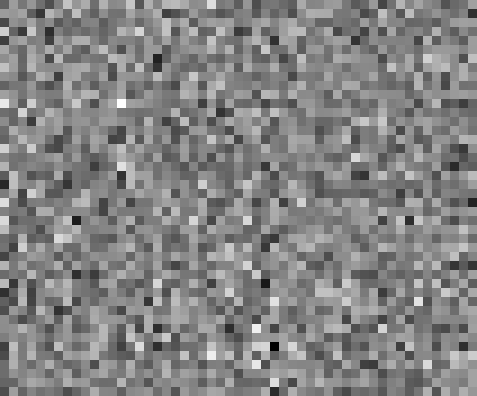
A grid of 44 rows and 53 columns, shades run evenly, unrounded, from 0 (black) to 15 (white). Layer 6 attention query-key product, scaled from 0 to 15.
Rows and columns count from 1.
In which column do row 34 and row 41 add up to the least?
17
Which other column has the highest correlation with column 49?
1
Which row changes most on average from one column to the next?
39
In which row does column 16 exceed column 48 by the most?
4
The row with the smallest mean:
19
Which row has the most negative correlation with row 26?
21
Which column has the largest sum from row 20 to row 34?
18
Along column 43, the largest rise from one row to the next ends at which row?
37
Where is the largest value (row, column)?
12, 14
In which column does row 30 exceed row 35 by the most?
7
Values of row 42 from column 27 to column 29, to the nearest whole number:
5 8 8
